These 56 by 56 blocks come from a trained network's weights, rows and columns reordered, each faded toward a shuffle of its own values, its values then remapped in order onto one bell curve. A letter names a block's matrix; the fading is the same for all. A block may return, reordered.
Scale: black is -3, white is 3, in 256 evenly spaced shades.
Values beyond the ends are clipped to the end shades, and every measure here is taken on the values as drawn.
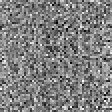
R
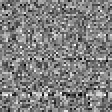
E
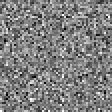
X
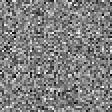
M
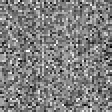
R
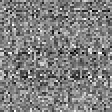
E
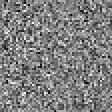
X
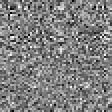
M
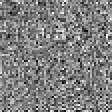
M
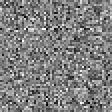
X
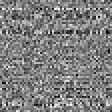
E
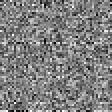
E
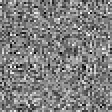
X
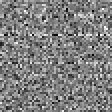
E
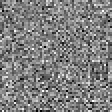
X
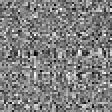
M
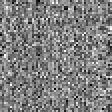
R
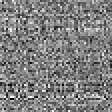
E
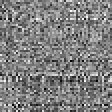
E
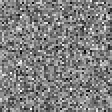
X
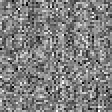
R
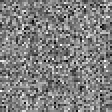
R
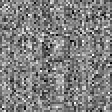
R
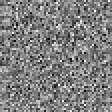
X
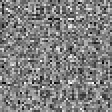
X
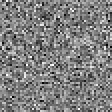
X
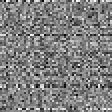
E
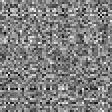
E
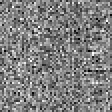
R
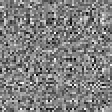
M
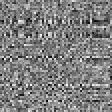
E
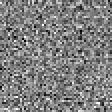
X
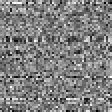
E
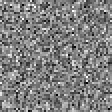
X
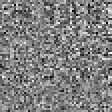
M
